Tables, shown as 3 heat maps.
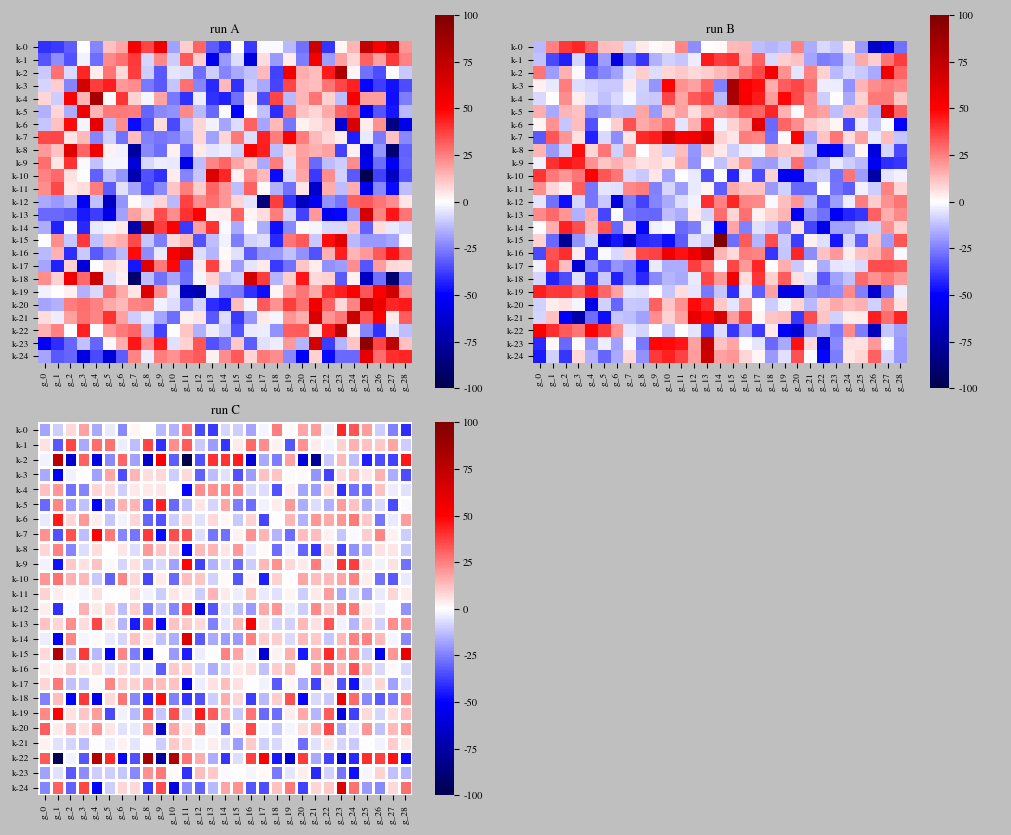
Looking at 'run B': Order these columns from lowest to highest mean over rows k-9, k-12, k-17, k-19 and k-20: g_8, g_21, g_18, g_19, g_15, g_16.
g_8, g_21, g_19, g_18, g_15, g_16
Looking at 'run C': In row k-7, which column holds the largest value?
g_4
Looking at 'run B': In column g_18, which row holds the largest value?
k-2
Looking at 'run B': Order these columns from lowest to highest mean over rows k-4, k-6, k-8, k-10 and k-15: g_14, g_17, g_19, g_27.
g_27, g_19, g_17, g_14
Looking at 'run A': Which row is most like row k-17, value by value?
k-14
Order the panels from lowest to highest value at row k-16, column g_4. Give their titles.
run B, run A, run C
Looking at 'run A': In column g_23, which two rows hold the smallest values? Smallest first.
k-6, k-13
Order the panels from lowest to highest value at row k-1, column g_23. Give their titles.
run B, run C, run A
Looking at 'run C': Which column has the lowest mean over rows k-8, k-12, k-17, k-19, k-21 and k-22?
g_23
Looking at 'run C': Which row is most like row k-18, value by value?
k-24
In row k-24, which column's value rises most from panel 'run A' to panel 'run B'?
g_20
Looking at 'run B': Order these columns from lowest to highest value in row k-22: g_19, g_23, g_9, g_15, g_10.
g_19, g_15, g_23, g_10, g_9
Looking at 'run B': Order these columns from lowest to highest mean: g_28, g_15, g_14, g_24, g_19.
g_24, g_19, g_28, g_14, g_15
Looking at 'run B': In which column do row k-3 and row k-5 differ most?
g_15
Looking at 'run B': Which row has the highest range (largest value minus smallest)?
k-15
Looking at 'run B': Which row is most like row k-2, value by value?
k-5
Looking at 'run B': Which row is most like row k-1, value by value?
k-12
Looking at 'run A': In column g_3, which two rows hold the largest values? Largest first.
k-3, k-5
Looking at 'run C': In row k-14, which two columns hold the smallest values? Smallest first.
g_1, g_12
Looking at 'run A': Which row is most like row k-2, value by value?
k-22
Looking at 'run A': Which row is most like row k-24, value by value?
k-13
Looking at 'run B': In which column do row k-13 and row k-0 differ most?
g_26
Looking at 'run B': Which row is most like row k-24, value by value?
k-23
